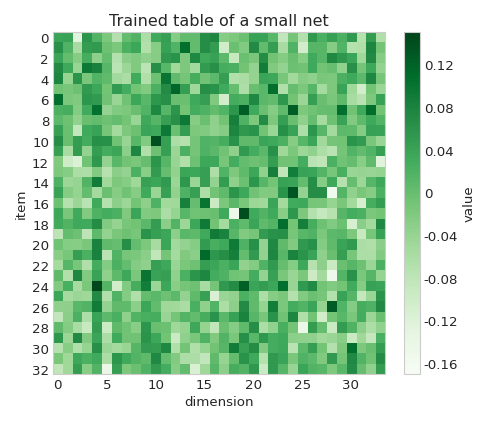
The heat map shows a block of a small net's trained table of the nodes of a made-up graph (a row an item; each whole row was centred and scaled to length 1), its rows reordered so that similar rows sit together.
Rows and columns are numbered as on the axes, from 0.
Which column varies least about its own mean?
7
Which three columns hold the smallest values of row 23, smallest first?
28, 26, 1
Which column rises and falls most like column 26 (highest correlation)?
27
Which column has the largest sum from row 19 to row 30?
4
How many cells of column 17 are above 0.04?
5
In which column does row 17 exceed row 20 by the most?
19
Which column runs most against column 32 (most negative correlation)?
6
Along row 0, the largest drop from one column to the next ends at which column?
2
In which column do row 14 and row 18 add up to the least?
30
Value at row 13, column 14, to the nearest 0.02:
0.04
